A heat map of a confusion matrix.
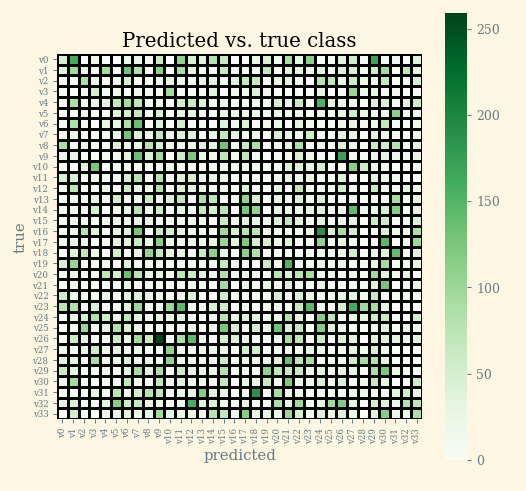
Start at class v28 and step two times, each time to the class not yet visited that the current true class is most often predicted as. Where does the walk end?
v30
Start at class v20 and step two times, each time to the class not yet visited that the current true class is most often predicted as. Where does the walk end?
v7
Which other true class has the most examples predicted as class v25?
v32
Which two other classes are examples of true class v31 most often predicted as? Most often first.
v18, v13
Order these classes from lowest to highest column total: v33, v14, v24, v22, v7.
v14, v33, v22, v24, v7
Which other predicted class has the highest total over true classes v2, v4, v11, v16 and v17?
v24
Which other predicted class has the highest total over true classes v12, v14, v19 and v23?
v27
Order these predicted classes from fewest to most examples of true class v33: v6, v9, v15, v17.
v6, v15, v9, v17
